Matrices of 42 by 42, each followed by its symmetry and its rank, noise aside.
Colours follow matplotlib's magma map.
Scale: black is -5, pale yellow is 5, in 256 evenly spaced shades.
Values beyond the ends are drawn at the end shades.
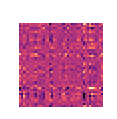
antisymmetric, rank four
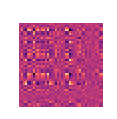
no symmetry, rank two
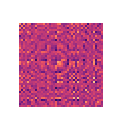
symmetric, rank four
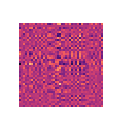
no symmetry, rank three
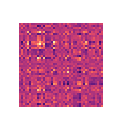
symmetric, rank three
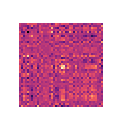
symmetric, rank four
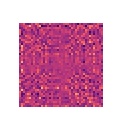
antisymmetric, rank four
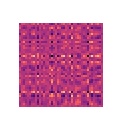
no symmetry, rank two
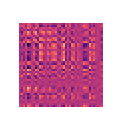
no symmetry, rank two
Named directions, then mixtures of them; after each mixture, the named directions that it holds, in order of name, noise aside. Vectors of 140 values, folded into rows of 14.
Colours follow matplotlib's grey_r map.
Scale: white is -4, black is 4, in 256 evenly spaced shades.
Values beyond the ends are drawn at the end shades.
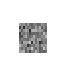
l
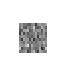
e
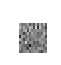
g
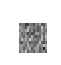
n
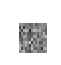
e, l.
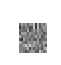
e, g, n.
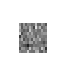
e, g.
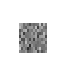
e, g.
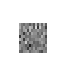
g.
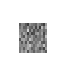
g, n.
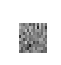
g.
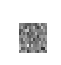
e, n.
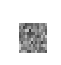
e, l, n.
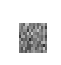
g, n.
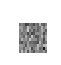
n.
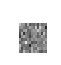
e, g, l.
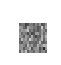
n.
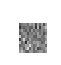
g.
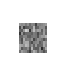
e, l.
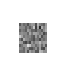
e, g, l.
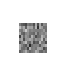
g, n.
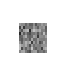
e, l.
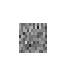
g.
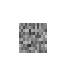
g, l, n.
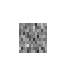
e.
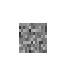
l.
